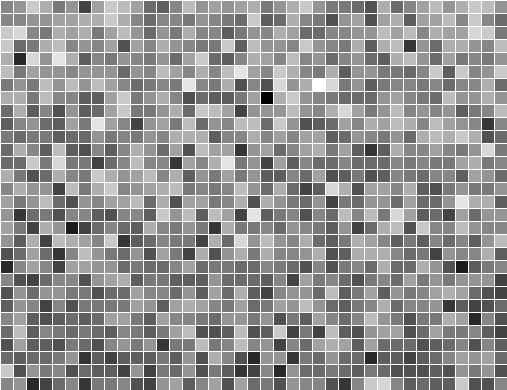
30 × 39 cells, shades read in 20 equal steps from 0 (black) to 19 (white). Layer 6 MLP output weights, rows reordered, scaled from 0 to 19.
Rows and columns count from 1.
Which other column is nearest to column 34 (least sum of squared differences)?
33
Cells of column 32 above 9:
13
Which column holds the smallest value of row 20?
5
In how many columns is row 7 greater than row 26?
27
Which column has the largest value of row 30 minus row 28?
29
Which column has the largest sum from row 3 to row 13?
22
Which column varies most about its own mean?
19
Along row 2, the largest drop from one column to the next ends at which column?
21
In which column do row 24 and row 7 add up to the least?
35
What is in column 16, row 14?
11
